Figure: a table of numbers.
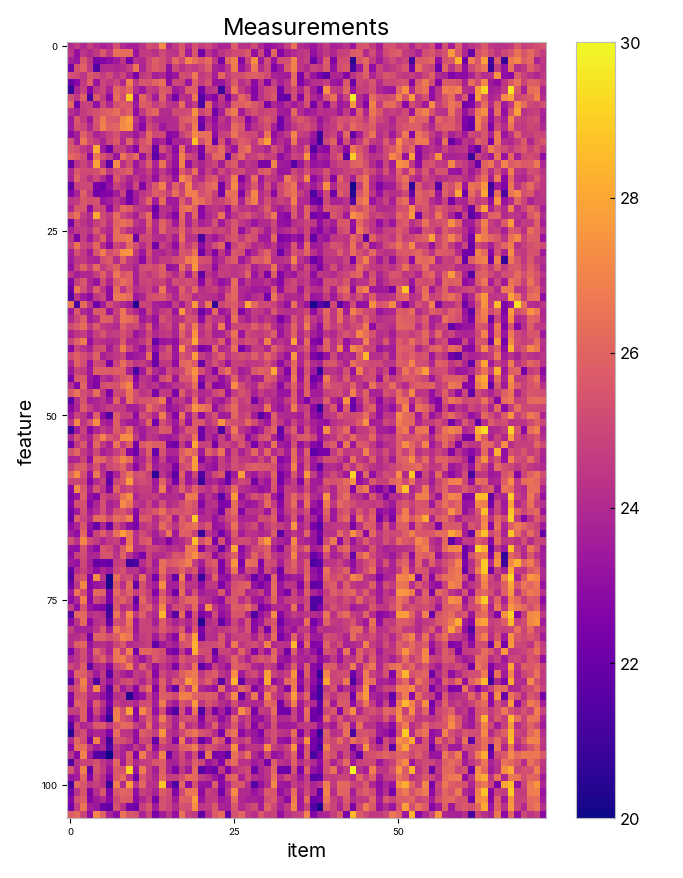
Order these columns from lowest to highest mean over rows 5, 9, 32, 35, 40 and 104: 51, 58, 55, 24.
24, 51, 58, 55
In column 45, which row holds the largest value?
42
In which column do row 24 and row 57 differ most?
58
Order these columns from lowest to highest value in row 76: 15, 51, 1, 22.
1, 15, 22, 51
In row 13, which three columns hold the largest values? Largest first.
19, 30, 50
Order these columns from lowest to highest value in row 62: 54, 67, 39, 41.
54, 41, 39, 67
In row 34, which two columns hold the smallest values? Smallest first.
0, 30
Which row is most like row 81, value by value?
40
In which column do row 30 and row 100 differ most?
6
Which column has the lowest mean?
38
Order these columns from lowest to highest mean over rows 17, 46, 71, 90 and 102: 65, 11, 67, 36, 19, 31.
11, 31, 65, 36, 19, 67
